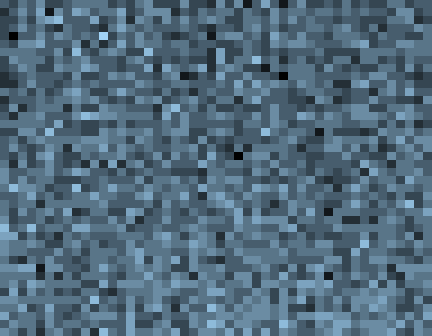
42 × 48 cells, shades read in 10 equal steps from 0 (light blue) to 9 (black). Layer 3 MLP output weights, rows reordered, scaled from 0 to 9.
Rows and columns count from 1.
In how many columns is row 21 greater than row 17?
19
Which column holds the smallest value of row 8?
29
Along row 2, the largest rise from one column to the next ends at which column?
6
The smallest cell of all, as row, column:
5, 12
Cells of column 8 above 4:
26
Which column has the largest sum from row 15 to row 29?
36
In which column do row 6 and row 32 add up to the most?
10
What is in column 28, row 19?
7
